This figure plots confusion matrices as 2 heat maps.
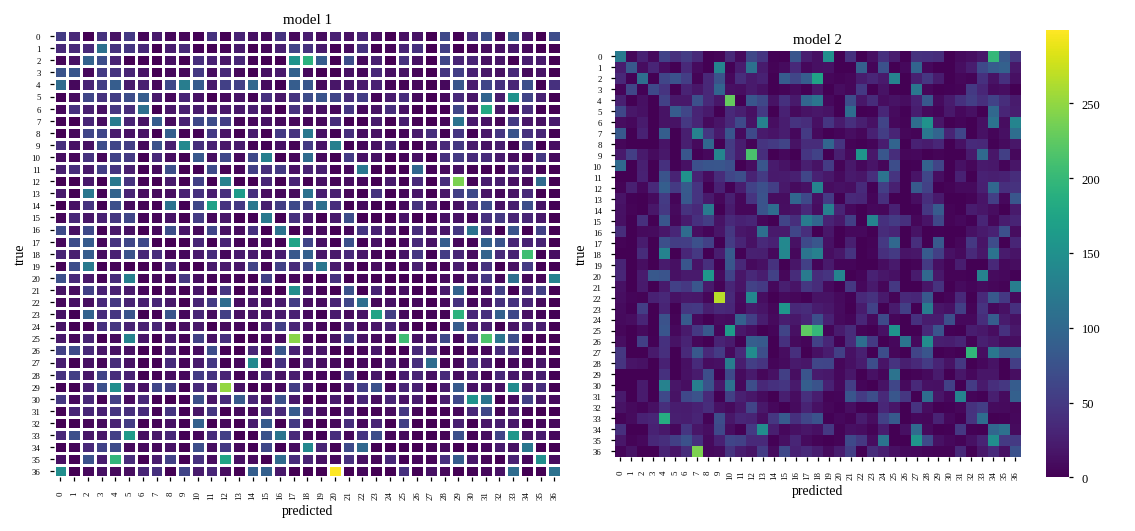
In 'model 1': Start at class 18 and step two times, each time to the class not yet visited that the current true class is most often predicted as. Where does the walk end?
22
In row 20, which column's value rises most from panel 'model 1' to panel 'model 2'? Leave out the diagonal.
8
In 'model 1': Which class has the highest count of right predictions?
25
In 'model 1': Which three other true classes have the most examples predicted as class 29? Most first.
12, 23, 7
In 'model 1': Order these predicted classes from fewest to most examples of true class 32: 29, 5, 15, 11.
11, 29, 5, 15
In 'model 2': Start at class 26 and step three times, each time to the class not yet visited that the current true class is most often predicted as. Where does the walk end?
0
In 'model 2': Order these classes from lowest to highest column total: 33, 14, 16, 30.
30, 14, 16, 33
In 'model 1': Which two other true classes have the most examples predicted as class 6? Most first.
5, 17
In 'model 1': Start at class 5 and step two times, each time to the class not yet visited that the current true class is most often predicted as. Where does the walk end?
16
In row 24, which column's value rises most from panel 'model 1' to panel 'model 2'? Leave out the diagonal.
11
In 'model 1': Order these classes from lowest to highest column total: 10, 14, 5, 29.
14, 10, 5, 29
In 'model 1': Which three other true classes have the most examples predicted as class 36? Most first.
20, 0, 4
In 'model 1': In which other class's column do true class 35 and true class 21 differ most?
4
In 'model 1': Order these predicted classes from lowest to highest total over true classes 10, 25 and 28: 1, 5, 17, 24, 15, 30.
24, 1, 30, 15, 5, 17
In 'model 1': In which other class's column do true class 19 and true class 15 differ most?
2
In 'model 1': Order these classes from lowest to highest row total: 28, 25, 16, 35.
28, 16, 35, 25
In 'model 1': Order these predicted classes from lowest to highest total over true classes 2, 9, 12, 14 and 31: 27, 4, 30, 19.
27, 30, 19, 4
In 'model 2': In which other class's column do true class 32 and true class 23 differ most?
15
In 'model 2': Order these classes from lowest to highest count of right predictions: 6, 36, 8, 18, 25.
6, 36, 8, 18, 25
